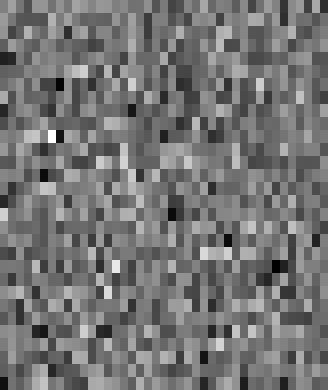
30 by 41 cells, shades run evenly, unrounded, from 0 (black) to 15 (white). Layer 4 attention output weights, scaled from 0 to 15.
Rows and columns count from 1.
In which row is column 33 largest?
7
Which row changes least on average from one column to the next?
5
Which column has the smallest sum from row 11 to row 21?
6
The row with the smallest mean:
22
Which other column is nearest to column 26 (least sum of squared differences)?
31
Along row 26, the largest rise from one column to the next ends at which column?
30
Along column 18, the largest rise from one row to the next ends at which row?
15
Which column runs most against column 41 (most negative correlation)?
38
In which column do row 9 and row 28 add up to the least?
17
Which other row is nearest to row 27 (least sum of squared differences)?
4
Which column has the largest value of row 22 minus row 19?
29
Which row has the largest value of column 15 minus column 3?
21
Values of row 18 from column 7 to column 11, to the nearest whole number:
7 4 6 6 6
